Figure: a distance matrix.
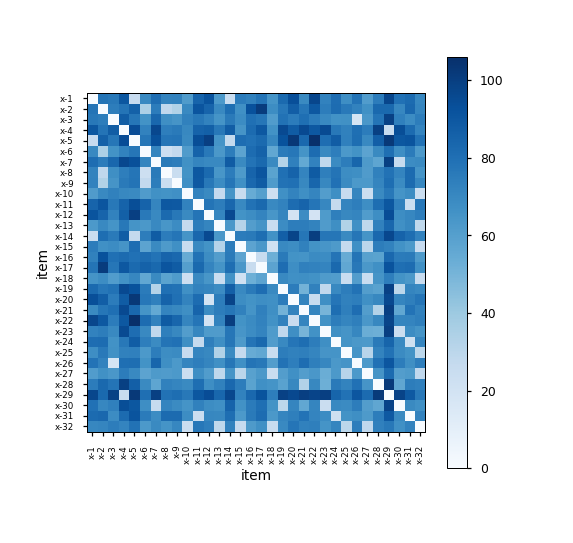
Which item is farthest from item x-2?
x-17
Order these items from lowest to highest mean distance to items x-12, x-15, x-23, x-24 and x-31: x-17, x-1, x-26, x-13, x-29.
x-13, x-26, x-17, x-1, x-29
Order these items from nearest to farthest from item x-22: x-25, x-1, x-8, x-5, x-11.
x-25, x-11, x-8, x-1, x-5
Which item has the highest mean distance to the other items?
x-29
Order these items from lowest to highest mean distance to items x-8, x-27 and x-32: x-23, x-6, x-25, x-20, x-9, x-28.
x-25, x-6, x-9, x-23, x-28, x-20
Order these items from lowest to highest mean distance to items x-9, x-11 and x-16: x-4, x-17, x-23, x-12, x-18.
x-18, x-17, x-23, x-12, x-4
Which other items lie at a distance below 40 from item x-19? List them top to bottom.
x-7, x-23, x-30
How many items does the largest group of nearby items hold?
7
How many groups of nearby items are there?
10
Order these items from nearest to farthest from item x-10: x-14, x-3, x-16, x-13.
x-13, x-16, x-14, x-3
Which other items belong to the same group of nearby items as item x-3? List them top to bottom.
x-26
